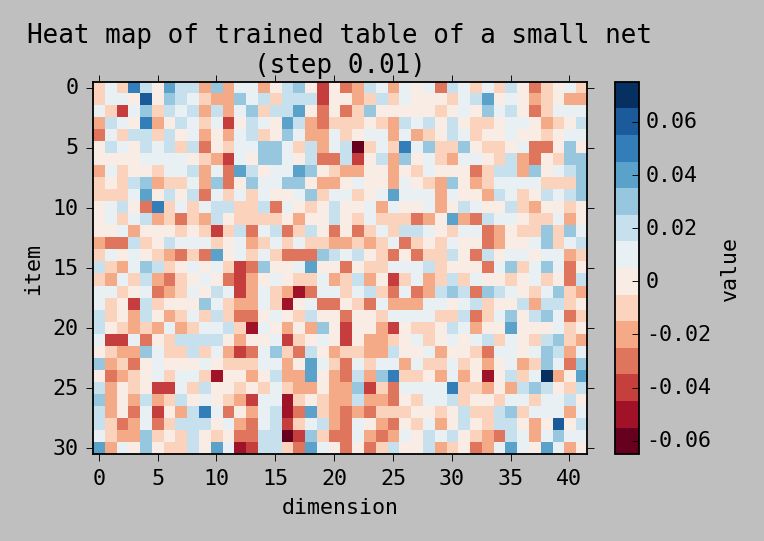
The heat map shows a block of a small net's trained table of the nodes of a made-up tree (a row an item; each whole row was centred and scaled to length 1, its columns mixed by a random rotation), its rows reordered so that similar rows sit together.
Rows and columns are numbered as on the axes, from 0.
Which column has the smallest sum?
21
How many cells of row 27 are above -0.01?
21
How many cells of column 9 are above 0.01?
5
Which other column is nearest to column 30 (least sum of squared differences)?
36
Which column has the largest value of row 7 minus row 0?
37
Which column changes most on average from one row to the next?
18
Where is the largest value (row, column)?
24, 38
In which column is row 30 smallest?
12
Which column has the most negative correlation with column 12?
0
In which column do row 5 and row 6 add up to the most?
26
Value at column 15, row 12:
0.02
